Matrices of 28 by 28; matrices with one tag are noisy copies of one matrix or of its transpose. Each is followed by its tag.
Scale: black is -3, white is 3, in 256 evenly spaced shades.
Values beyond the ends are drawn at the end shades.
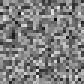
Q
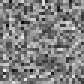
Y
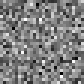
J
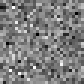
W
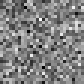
J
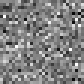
W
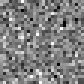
Y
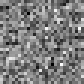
W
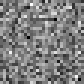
Q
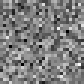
J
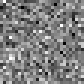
W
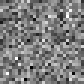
J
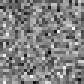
Y
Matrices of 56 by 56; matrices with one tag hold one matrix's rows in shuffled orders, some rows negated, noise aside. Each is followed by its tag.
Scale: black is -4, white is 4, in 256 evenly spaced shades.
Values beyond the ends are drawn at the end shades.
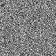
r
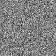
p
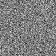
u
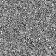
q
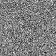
p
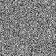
r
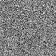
p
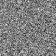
q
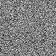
u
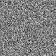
p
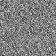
r
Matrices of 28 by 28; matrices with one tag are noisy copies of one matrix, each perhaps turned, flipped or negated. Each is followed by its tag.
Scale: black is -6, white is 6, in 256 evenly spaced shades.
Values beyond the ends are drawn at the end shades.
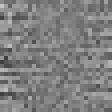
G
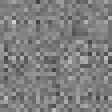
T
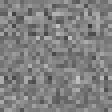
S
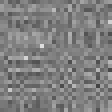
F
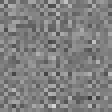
T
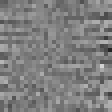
G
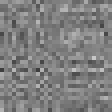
F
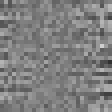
G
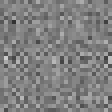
T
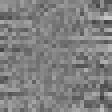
G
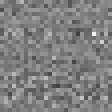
S
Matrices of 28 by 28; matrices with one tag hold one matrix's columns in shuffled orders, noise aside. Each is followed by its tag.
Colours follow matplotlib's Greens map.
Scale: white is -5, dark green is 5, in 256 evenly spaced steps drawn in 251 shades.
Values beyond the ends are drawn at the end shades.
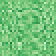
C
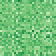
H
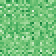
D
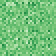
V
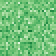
C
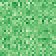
V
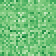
H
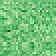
C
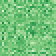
D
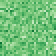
C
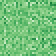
V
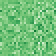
C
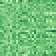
H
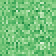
C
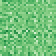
H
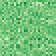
V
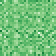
H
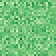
V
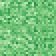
V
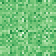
H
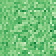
C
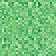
V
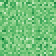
V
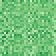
H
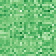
D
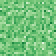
C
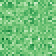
V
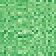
H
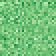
V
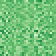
H
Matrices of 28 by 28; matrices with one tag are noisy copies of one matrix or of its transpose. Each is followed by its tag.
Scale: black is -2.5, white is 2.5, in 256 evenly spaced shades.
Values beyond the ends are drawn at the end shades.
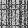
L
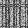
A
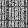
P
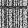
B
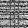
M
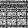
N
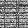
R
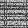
A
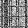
N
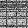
N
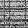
L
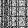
N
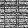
R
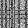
M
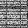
P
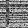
B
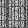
P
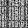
P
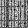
P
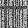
B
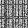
R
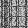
N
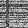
B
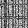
R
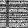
B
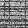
L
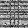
M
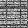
P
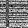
B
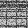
N
